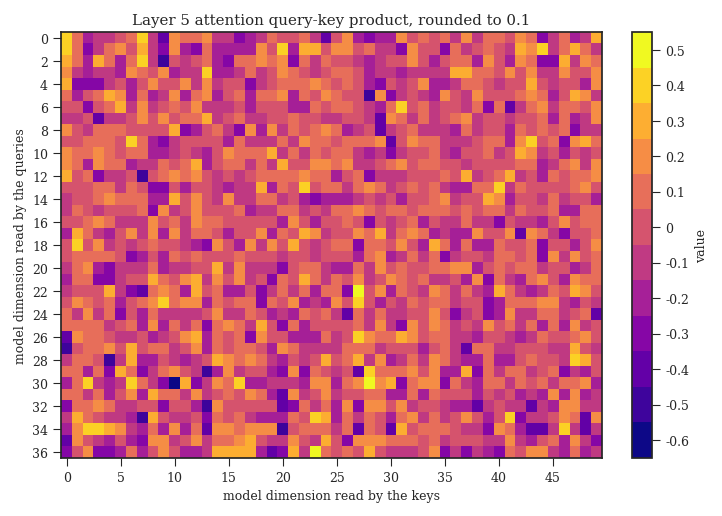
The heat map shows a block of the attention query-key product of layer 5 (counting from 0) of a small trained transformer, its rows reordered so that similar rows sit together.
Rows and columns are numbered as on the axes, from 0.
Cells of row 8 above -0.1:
30
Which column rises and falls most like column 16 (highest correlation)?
2
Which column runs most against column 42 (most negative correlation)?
8
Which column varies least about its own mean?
32
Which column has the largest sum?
1
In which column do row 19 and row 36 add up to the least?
35
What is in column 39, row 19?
-0.1
